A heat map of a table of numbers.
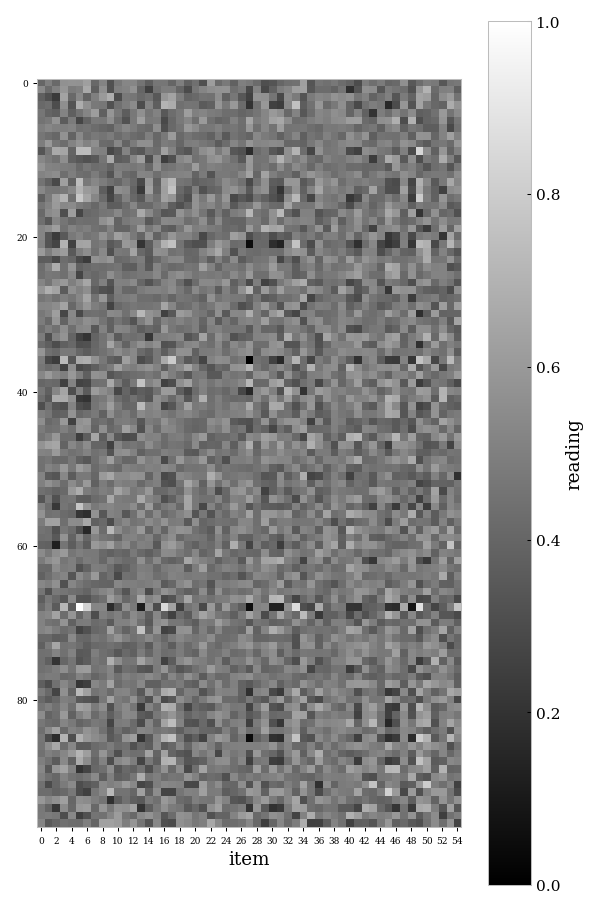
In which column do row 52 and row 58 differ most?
6
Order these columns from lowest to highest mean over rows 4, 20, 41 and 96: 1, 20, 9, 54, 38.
1, 54, 20, 38, 9
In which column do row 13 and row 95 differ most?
5
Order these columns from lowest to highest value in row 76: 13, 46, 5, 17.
13, 17, 46, 5
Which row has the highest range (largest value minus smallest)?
68
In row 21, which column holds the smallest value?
27
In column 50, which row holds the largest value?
91
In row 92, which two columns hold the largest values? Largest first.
45, 9
